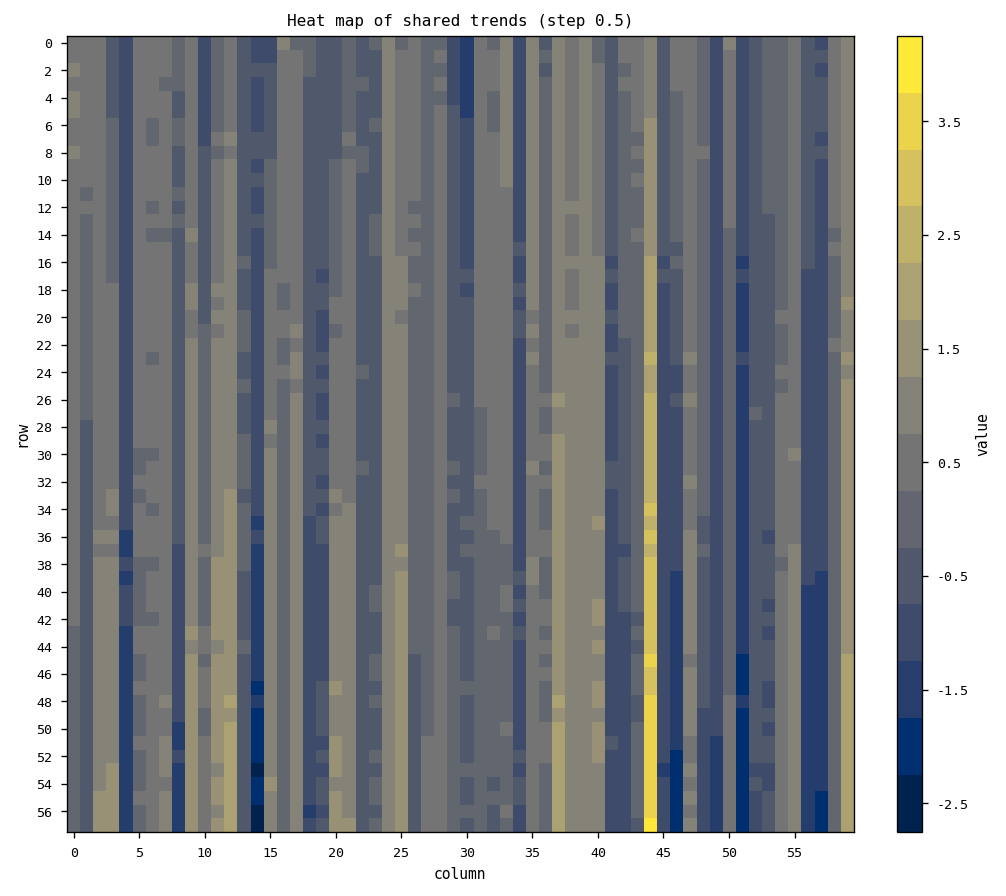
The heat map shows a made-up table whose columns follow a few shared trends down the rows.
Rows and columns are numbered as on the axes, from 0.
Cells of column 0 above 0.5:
4
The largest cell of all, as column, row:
44, 57
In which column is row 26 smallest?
51
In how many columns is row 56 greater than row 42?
17
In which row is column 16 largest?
0
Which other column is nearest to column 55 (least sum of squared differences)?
2
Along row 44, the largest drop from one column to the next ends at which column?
45
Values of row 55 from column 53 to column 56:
-0.5 0.5 1 -1.5
